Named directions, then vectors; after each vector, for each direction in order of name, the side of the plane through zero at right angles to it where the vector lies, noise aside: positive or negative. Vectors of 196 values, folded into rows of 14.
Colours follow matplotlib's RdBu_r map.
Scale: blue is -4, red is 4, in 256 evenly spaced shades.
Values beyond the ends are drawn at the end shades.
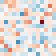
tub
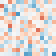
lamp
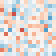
positive, negative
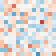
negative, positive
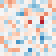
positive, positive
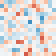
negative, negative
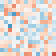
negative, positive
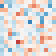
negative, negative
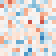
positive, positive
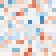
negative, negative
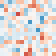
negative, negative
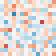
negative, positive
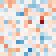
positive, positive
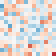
negative, positive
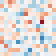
positive, positive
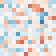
negative, negative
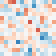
positive, positive
